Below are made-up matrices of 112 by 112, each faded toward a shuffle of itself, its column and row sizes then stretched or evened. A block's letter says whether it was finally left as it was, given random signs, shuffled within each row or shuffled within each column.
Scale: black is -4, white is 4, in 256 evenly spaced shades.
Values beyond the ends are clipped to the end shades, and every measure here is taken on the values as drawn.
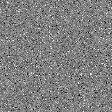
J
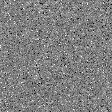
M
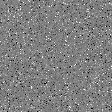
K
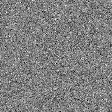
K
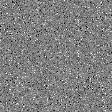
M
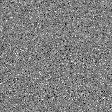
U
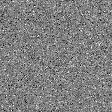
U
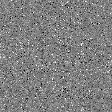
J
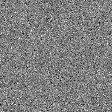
M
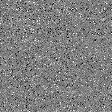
M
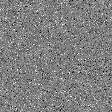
U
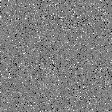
J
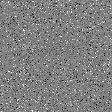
M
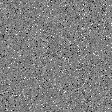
K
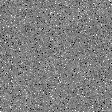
K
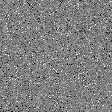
J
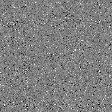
M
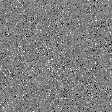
M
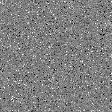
J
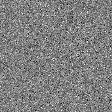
K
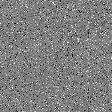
K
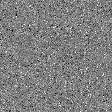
K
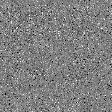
M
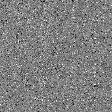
M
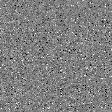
J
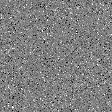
K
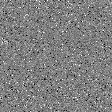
U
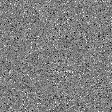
M
